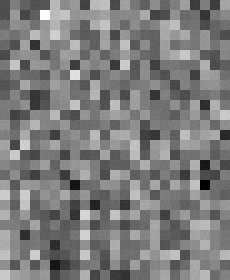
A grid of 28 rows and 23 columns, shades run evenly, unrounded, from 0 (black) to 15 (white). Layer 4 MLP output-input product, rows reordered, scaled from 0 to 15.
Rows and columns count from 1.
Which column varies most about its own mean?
21
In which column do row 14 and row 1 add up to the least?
15
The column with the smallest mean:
4
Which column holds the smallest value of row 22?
8
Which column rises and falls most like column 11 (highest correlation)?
6
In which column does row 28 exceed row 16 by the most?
9
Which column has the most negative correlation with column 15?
19
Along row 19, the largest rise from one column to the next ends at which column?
22
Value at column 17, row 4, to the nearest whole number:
10
